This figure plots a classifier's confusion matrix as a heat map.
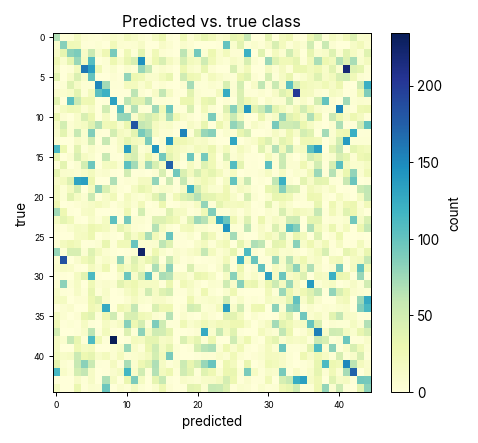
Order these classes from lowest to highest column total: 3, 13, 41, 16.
13, 3, 41, 16
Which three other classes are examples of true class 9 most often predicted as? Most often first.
40, 27, 16
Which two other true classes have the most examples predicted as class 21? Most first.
37, 15
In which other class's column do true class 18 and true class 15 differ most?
4
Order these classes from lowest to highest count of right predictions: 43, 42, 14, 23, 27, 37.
43, 27, 23, 14, 37, 42
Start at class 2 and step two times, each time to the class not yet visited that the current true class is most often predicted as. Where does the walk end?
12
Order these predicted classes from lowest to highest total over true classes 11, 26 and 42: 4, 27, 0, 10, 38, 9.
38, 9, 4, 27, 0, 10
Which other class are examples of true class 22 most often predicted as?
0
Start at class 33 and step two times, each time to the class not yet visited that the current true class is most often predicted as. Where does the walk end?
7
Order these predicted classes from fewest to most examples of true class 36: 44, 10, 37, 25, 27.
27, 25, 37, 44, 10
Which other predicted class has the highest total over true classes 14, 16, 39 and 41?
10
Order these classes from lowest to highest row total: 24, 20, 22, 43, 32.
22, 32, 20, 24, 43
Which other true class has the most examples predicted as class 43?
29
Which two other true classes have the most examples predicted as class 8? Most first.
38, 23
